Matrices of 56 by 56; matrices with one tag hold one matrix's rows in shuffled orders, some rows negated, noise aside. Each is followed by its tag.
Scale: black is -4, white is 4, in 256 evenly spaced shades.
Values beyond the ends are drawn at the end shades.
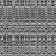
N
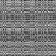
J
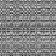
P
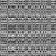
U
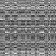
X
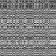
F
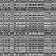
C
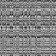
P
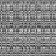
P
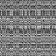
P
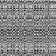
F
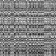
C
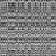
U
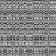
F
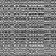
C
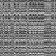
C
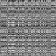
U
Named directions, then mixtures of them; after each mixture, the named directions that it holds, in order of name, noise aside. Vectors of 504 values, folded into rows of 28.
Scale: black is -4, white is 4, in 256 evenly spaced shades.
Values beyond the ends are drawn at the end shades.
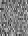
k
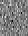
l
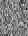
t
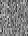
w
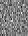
k, l, t.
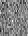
k, l, w.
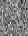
l, t.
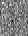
k, l, w.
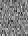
k, l, w.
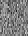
w.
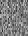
t, w.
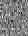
k, l, w.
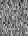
k, t, w.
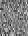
k.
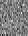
k, l, t.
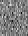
l.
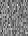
t, w.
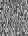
k, w.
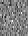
l.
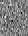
l.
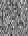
l, t.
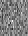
l, t, w.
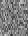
k, t.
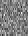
k, l.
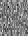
k, t, w.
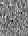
l.
